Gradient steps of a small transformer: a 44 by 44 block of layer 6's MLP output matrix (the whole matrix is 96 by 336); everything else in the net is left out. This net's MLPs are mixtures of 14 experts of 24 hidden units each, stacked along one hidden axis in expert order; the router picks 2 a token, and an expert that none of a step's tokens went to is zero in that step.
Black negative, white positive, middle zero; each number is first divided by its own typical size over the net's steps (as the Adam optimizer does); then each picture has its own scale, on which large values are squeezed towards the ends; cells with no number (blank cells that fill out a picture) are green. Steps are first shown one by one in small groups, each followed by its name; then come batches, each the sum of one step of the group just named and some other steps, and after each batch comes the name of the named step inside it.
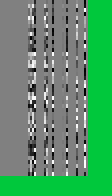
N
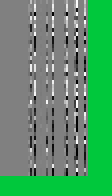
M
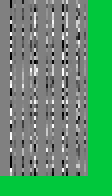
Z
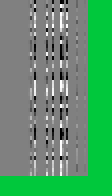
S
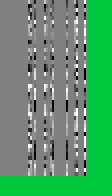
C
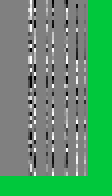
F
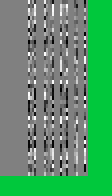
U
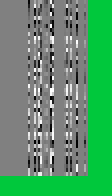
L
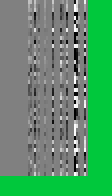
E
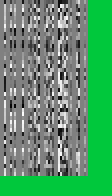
S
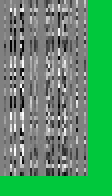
M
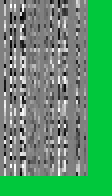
M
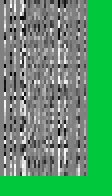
U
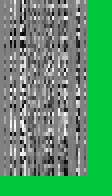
M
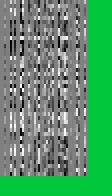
C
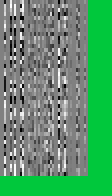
L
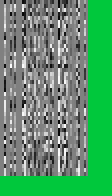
C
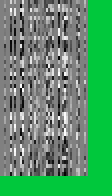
F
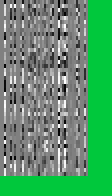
C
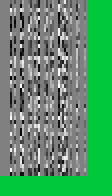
Z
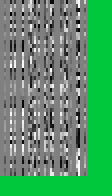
F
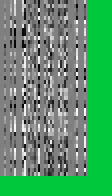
C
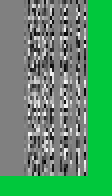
N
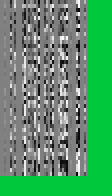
Z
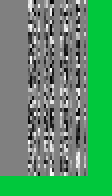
F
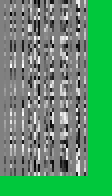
F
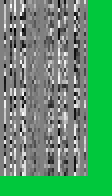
E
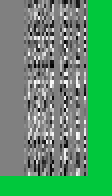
U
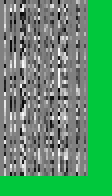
L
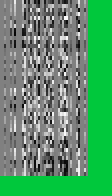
F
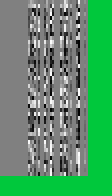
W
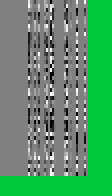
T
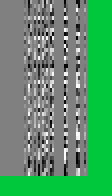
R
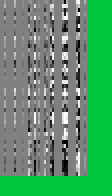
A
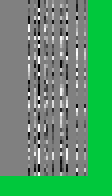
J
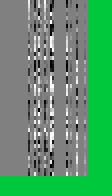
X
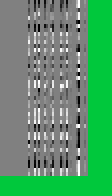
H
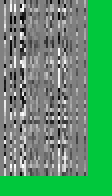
T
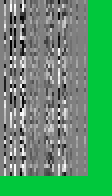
X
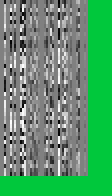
A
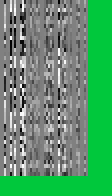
W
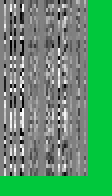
A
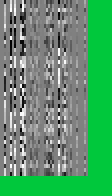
X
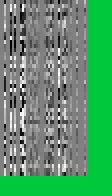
T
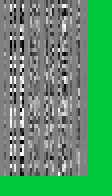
W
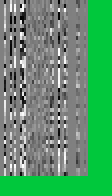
R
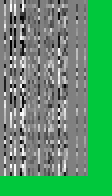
J
